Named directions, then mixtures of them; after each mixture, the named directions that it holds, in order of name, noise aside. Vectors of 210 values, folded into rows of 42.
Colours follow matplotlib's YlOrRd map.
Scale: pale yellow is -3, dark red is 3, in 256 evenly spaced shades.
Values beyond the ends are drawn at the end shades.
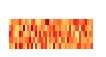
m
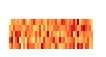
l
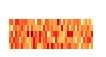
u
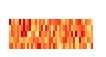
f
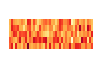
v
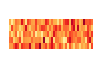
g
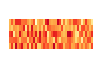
m, u.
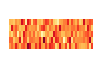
g, v.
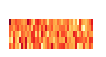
l, m.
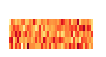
l, v.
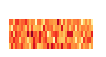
u.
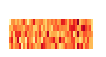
l.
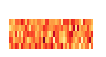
g, u.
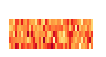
g, u.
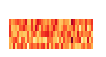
v.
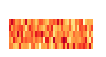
g.
